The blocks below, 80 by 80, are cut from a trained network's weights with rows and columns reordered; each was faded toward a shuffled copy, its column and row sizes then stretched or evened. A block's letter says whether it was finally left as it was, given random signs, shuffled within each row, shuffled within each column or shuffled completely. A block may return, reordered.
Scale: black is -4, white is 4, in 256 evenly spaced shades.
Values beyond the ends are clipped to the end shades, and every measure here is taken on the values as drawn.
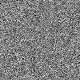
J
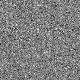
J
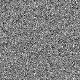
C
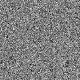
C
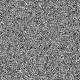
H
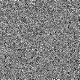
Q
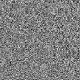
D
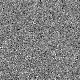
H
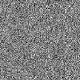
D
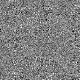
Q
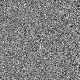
C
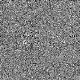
Q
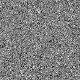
Q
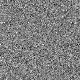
J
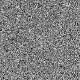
Q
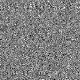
D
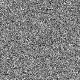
J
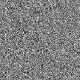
D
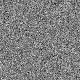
H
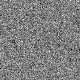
C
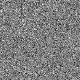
Q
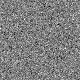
H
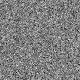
H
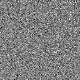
Q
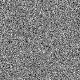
C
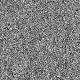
J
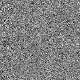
Q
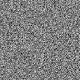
D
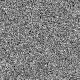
H
